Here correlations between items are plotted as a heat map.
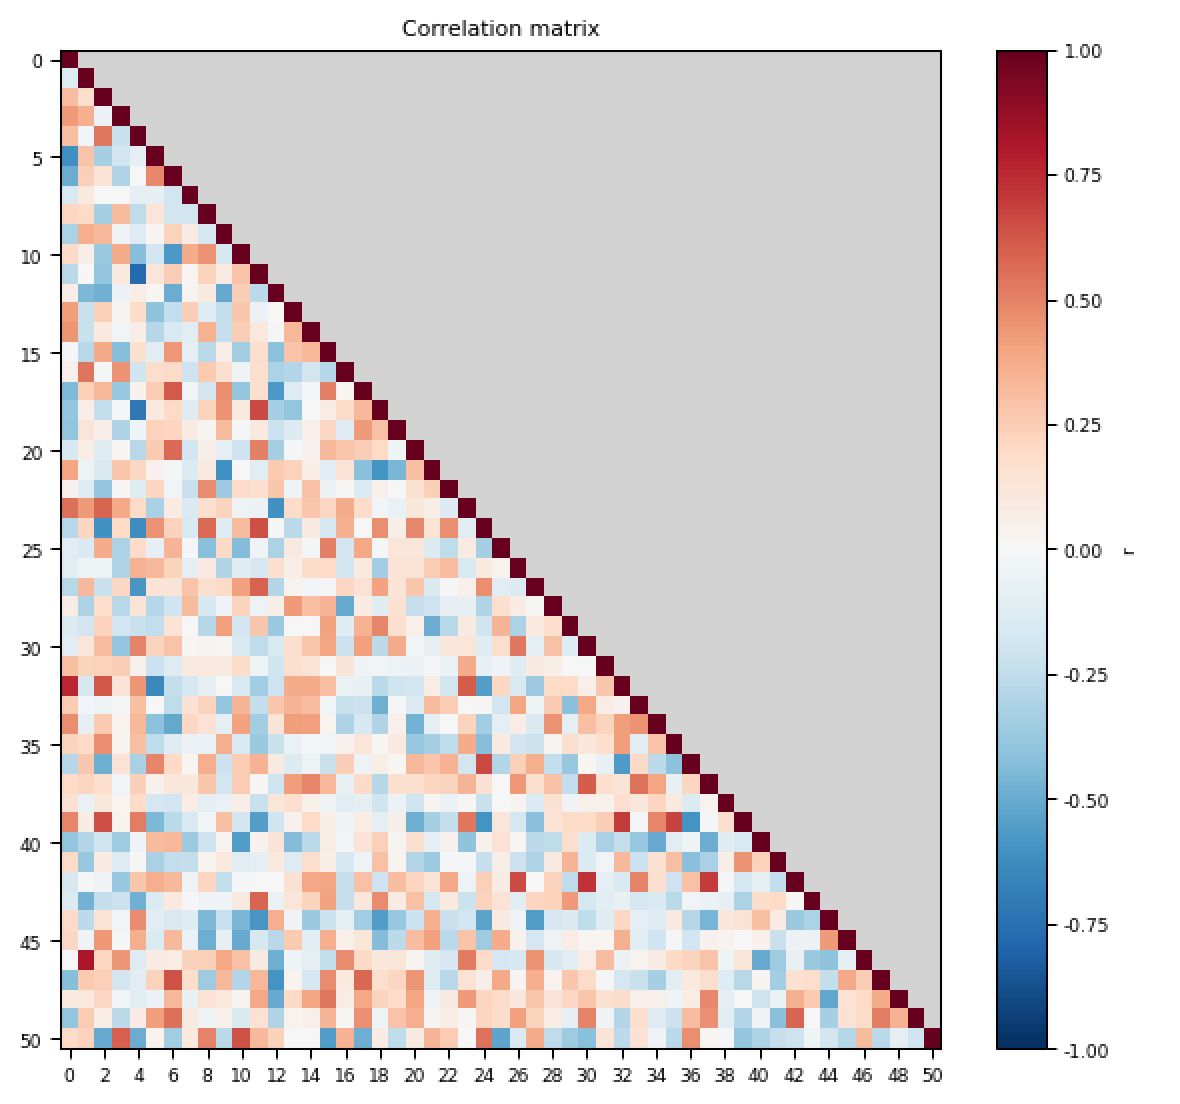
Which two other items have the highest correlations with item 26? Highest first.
42, 30
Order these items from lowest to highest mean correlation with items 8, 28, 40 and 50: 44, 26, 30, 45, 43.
45, 44, 30, 26, 43
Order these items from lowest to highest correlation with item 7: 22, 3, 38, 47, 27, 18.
22, 18, 3, 38, 47, 27
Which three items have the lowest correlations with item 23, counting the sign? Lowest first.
12, 40, 5
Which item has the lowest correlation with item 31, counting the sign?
40
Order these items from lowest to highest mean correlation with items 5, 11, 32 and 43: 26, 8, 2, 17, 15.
2, 26, 8, 17, 15
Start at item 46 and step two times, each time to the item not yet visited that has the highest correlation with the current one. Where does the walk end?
16
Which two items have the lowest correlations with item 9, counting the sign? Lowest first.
21, 12
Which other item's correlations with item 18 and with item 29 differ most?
24
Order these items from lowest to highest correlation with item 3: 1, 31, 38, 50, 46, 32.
38, 32, 31, 1, 46, 50
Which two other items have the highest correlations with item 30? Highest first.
42, 37
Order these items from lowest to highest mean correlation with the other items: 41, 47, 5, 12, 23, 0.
12, 41, 5, 0, 47, 23
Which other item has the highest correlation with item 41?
39
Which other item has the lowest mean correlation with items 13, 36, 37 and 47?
41
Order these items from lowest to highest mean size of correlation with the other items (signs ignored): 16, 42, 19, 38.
38, 19, 16, 42
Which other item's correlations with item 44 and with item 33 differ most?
37
